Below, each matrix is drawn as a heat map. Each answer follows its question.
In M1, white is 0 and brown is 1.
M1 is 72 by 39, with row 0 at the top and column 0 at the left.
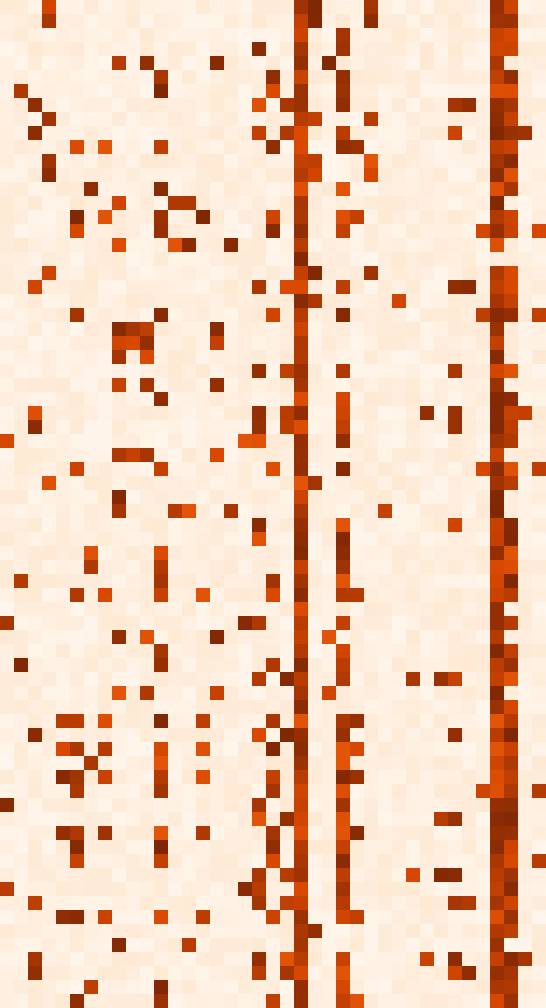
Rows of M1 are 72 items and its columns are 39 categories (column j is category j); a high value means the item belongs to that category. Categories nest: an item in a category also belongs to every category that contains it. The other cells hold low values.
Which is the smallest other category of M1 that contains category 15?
10
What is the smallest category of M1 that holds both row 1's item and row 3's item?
36
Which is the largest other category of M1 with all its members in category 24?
11
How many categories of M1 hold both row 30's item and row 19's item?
3
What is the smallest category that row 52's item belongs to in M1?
2
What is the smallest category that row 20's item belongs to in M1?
33
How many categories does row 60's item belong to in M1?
7
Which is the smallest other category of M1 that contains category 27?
16
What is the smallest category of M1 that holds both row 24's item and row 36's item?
8
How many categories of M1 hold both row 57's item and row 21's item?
3
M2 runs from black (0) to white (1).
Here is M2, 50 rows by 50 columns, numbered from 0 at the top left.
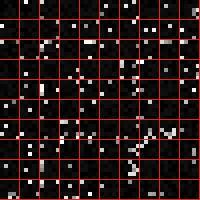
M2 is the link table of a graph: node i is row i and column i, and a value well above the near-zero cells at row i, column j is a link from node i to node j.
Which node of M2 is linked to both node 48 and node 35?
node 22
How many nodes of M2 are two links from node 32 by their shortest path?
7
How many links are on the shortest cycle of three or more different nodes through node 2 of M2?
6
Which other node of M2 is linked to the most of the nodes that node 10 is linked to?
node 34
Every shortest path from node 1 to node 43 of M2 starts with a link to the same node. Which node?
node 41
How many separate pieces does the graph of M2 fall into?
7
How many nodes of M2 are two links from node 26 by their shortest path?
2
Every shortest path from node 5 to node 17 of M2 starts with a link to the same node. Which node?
node 33
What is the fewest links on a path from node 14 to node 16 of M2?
3
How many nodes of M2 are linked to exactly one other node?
3
